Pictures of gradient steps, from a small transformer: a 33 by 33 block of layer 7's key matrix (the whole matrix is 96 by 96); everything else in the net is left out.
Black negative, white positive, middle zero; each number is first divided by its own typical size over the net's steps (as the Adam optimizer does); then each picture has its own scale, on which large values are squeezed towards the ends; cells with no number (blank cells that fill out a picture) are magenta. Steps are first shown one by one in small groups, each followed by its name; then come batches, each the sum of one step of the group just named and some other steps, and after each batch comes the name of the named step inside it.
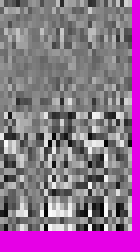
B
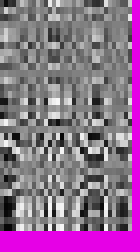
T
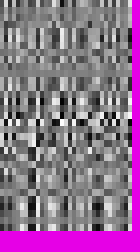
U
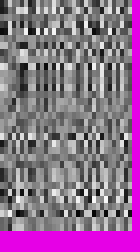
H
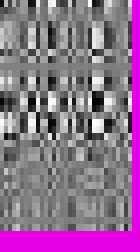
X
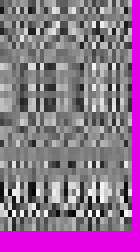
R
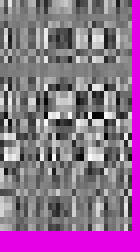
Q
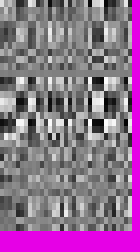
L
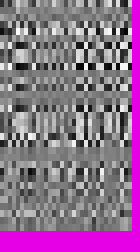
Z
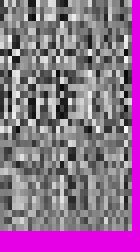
X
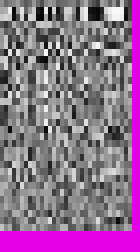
Q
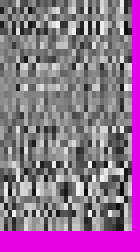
R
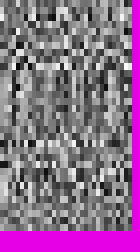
Z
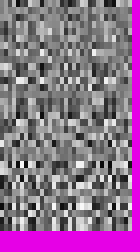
L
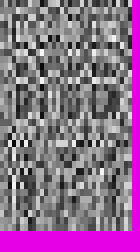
Z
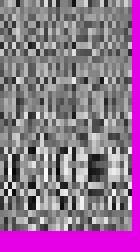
L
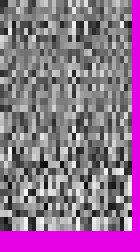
H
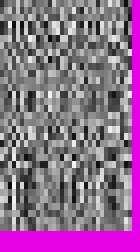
Z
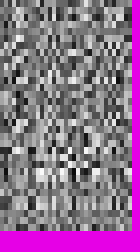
L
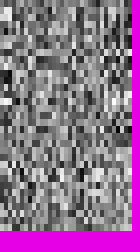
R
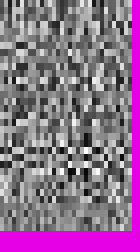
X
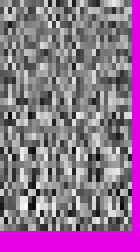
U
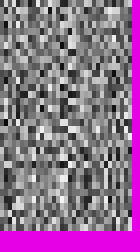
H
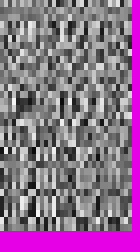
U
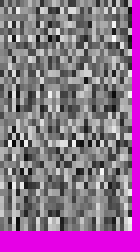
Z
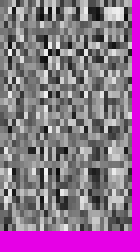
L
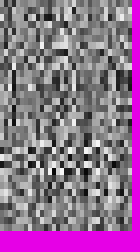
U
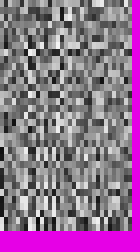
L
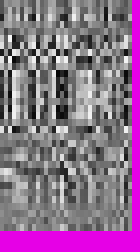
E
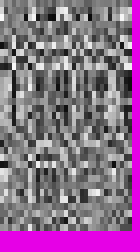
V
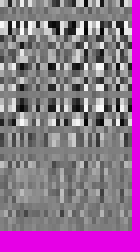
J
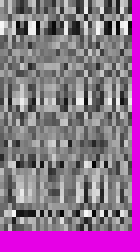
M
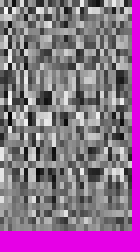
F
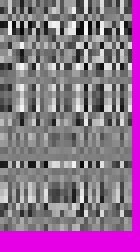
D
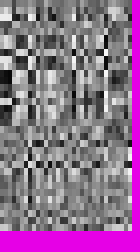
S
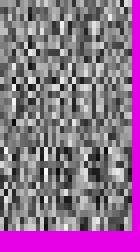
J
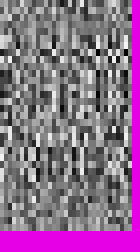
F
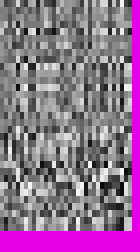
M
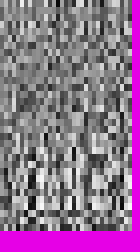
J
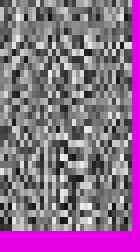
V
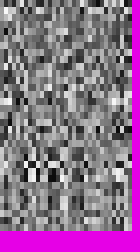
F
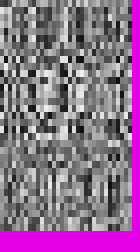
M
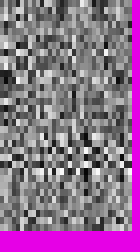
S
